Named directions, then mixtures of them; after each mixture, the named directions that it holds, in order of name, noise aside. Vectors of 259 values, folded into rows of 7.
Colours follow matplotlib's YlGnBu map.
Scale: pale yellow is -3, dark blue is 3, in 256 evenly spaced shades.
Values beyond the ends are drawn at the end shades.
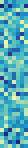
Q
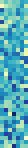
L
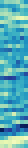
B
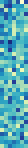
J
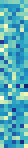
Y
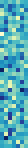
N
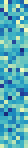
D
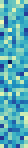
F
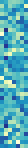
D, N, Q.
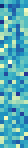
F, Q, Y.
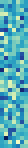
N.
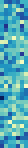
B, N, Y.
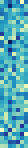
J, Q.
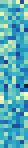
J, Y.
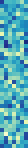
D, L, Q.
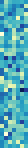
F, N, Q.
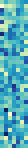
L, N.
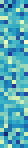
Q.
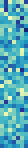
D.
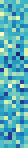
L, N, Y.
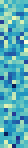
L, Q.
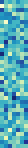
N, Q.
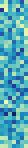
D, L.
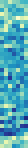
B, L, Y.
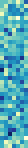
B, L, N.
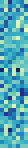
D, N.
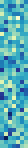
N.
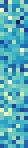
D.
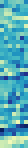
B.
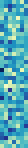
B, J, N.
